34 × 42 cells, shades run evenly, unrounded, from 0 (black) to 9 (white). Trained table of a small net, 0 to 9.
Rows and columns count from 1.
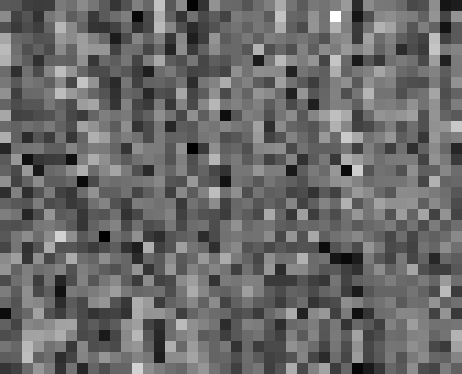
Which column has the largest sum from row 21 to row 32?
18
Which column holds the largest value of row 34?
13
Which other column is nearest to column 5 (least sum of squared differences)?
39
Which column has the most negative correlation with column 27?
22
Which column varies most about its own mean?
33
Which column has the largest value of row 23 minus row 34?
34
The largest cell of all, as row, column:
2, 31
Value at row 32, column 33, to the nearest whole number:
5
